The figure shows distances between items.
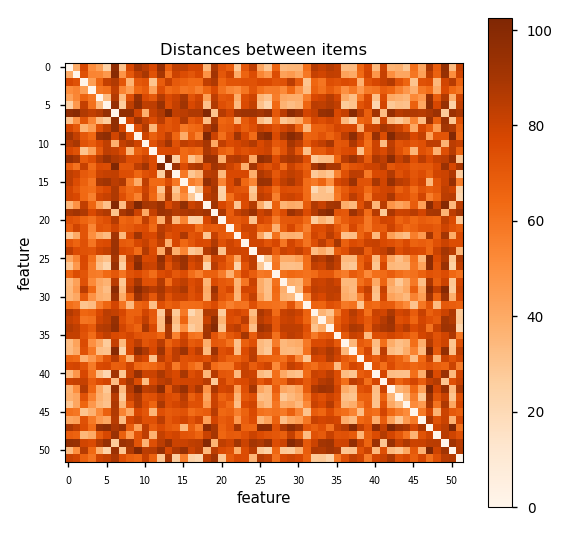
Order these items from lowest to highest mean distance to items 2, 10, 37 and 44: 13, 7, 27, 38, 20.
7, 38, 27, 20, 13
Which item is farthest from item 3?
6
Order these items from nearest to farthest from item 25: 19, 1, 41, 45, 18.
18, 1, 45, 41, 19
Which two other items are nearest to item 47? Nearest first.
15, 9
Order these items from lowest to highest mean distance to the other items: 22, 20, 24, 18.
22, 20, 18, 24
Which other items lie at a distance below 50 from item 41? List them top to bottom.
6, 10, 19, 49
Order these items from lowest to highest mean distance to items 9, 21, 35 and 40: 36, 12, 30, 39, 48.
39, 36, 30, 48, 12
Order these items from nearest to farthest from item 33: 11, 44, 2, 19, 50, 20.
20, 2, 11, 44, 50, 19
